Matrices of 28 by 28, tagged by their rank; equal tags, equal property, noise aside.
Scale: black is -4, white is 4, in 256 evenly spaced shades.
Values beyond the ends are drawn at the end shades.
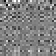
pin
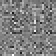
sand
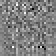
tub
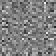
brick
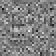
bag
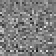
brick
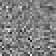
bag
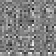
tub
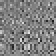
pin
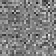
pin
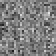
brick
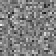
sand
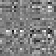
pin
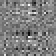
pin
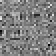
brick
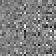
pin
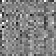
pin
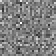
sand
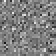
bag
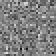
sand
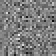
bag
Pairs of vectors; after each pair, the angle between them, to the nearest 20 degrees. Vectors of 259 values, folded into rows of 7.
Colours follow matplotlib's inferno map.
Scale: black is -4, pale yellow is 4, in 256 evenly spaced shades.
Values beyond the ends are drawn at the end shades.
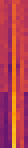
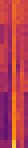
20 degrees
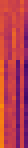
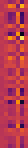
100 degrees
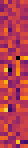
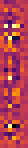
100 degrees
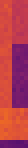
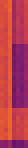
20 degrees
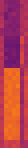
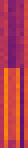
40 degrees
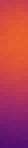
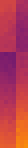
140 degrees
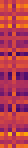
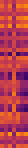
20 degrees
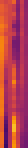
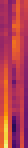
120 degrees
